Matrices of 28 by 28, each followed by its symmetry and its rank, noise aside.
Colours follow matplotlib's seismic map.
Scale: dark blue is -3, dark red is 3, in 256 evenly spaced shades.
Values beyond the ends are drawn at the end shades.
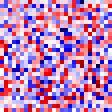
no symmetry, rank seven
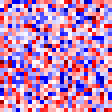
no symmetry, rank seven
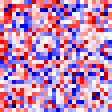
symmetric, rank seven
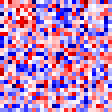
no symmetry, rank six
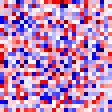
symmetric, rank six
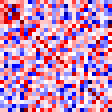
symmetric, rank seven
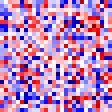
antisymmetric, rank six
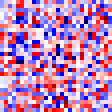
no symmetry, rank six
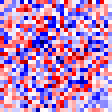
symmetric, rank six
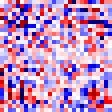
symmetric, rank five
